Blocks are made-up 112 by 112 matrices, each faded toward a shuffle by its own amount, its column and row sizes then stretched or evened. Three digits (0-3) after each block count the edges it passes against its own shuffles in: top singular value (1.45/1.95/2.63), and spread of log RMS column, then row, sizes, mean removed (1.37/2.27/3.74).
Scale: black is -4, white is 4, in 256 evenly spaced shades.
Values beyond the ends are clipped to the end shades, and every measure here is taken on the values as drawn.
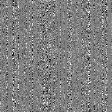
0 3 0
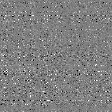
1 1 2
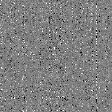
1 2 1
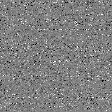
0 0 2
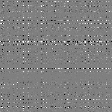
3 2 3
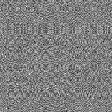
3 0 0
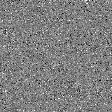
0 0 1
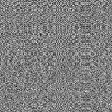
3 0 2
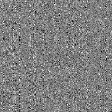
2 2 0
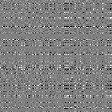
3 2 3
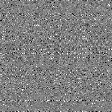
2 0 2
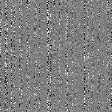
1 3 0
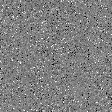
0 1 0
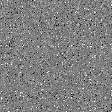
1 1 1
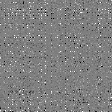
2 2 2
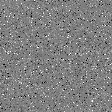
0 0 1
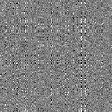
3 2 1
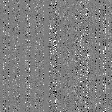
1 3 0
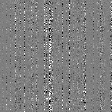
1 3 1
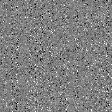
1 2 0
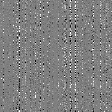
3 3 0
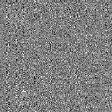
2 2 1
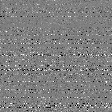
1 0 3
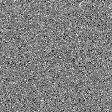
1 0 1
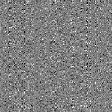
2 2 1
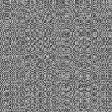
3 2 1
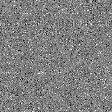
1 0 1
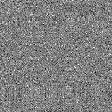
2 0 0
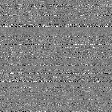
1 0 3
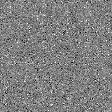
1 0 1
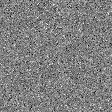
0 0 0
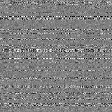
3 0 3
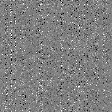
1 2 0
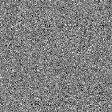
1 1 1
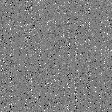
0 2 0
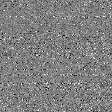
1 0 2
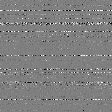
2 0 3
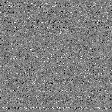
0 0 2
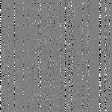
2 3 1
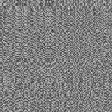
3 1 0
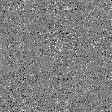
1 1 1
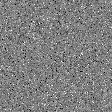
0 0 0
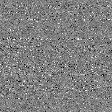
1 0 2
